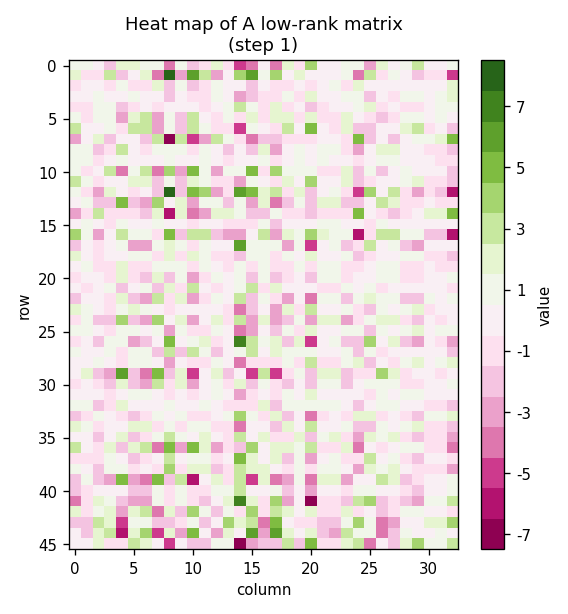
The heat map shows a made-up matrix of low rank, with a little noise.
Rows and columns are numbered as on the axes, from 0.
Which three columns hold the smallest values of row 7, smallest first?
8, 10, 15
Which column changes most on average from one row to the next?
14
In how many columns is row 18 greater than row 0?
11
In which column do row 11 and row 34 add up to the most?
20
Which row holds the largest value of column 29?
45
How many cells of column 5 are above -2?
33
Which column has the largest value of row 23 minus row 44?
4
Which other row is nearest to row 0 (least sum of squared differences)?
25
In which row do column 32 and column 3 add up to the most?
43
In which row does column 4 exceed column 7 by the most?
16
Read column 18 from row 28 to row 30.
1 -1 -2
